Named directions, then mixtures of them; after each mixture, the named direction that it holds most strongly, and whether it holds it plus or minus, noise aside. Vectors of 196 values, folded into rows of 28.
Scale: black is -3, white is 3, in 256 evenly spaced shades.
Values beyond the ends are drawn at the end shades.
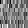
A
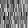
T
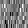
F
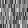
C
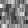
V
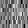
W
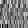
A, minus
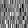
F, minus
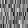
C, plus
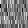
T, minus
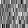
W, plus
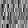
T, plus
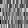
A, plus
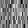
W, plus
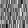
W, plus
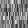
T, minus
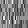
W, minus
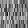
T, minus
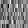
A, minus
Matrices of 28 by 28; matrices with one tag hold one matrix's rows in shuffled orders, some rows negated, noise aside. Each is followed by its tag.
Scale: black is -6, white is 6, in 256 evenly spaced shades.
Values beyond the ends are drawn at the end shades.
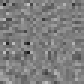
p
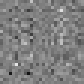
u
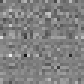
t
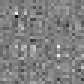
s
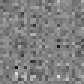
s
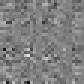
p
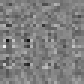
p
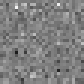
s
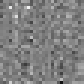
u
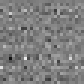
t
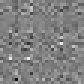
u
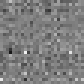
t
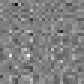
u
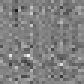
u
